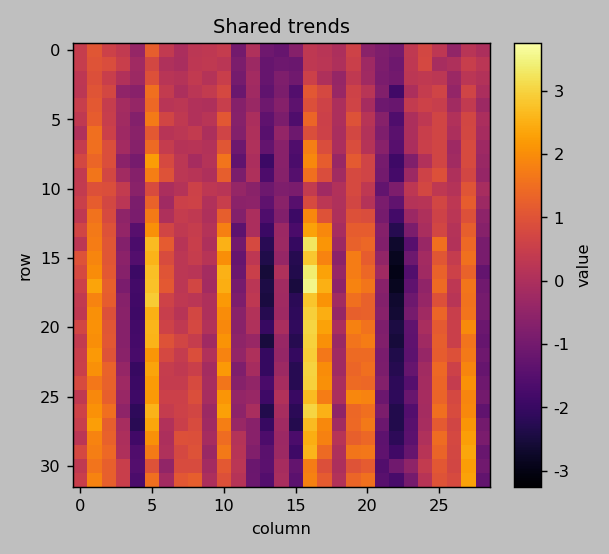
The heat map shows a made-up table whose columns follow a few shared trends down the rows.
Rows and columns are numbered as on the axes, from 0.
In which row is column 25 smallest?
1
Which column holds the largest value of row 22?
16
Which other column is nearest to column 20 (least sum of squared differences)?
25
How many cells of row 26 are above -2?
25
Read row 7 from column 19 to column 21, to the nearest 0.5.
1 0 -0.5
